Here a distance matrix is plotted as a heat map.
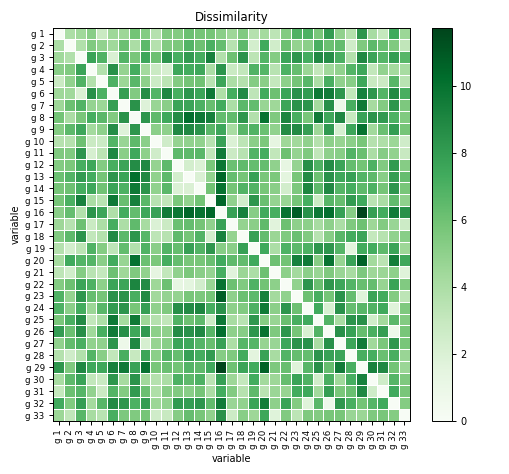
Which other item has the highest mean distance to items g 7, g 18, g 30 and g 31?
g 29
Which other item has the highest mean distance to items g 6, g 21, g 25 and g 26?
g 16
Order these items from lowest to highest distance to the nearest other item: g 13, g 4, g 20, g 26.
g 26, g 13, g 4, g 20
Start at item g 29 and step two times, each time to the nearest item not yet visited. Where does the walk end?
g 33
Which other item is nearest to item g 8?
g 28
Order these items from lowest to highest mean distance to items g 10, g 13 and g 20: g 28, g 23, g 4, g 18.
g 18, g 4, g 23, g 28
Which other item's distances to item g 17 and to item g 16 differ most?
g 11
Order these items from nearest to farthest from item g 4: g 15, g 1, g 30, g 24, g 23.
g 30, g 15, g 24, g 1, g 23
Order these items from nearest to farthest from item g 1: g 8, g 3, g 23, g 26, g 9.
g 3, g 9, g 8, g 23, g 26
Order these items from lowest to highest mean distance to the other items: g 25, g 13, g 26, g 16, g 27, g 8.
g 25, g 27, g 13, g 26, g 8, g 16
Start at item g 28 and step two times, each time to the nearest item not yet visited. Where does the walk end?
g 2
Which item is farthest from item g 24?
g 20
